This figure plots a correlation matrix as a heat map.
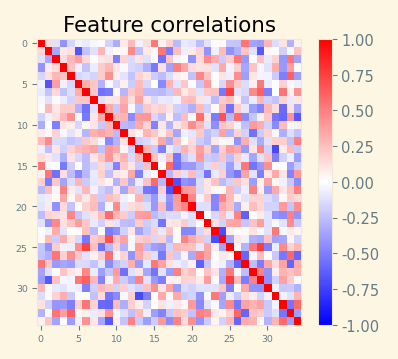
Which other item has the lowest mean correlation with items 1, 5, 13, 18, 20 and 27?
17
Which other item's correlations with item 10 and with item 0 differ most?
15
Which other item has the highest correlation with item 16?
1
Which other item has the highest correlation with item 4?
33
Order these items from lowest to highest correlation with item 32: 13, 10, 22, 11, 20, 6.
11, 22, 13, 10, 20, 6
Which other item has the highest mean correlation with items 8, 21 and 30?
9
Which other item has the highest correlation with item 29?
25
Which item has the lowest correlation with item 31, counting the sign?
13
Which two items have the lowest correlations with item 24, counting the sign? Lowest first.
23, 6
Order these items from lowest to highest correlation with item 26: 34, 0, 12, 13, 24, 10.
34, 12, 0, 10, 24, 13
